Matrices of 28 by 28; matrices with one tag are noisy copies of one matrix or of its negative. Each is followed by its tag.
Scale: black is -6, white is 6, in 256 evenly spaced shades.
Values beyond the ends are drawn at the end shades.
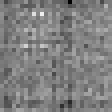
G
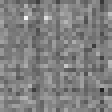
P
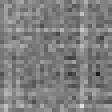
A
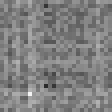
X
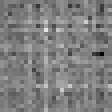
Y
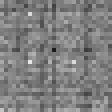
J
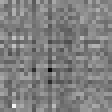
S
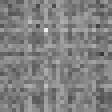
Y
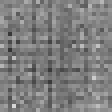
S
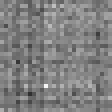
X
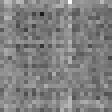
G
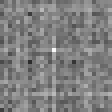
J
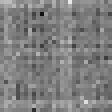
G
